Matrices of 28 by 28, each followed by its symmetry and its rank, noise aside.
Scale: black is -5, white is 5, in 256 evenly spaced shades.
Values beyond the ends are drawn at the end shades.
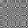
symmetric, rank one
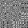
symmetric, rank three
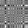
symmetric, rank one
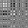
symmetric, rank one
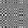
no symmetry, rank one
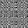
no symmetry, rank two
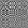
antisymmetric, rank two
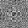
symmetric, rank two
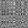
antisymmetric, rank two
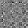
symmetric, rank three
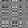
no symmetry, rank one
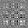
symmetric, rank one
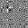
symmetric, rank two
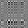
no symmetry, rank one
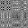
symmetric, rank one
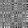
antisymmetric, rank two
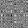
no symmetry, rank two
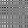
no symmetry, rank one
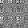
no symmetry, rank two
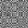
antisymmetric, rank two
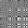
symmetric, rank one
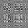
no symmetry, rank two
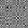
symmetric, rank two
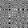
symmetric, rank two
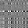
no symmetry, rank one
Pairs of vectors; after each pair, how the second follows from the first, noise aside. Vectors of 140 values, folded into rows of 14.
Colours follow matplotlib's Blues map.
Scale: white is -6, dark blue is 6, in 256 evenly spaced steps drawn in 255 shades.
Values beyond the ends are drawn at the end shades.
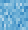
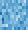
wrapped around, negated.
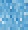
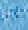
wrapped around, negated, partly zeroed.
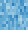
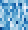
wrapped around, scaled up.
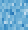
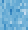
partly zeroed.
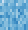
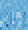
wrapped around, negated, partly zeroed.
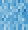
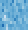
wrapped around, negated, partly zeroed.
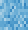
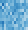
reversed.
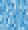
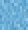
reversed, negated, shrunk.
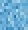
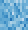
reversed, negated.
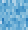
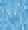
wrapped around, shrunk.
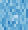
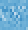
wrapped around, negated, partly zeroed.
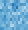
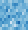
reversed, negated.
